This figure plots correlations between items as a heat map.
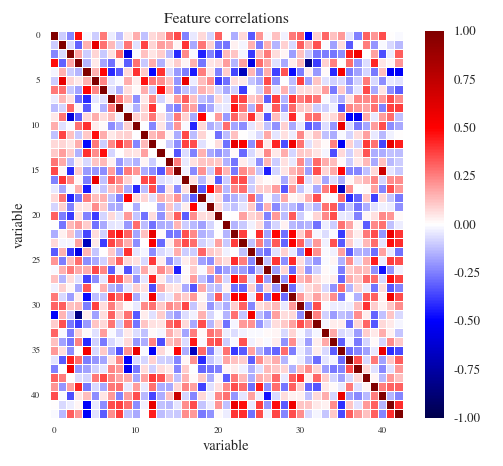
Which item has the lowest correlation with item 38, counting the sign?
21
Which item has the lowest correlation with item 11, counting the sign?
20
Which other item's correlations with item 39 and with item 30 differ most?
32
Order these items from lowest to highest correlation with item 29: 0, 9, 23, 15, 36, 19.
19, 36, 15, 0, 9, 23
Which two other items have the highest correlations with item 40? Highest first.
15, 35
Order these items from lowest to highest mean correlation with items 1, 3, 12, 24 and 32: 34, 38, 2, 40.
2, 40, 34, 38
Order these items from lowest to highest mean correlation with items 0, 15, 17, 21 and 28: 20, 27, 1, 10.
1, 27, 10, 20
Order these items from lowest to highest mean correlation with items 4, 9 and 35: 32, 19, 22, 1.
22, 19, 32, 1
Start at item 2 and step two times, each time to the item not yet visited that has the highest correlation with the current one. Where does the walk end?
36
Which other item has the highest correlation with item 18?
9
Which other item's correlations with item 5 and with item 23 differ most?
4
